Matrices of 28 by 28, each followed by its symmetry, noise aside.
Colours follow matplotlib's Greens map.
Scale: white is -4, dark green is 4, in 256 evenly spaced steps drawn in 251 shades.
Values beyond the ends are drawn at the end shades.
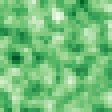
antisymmetric.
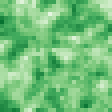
antisymmetric.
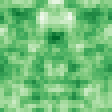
mirrored left to right.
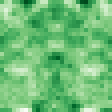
mirrored left to right.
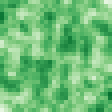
same after a half turn.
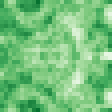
mirrored top to bottom.
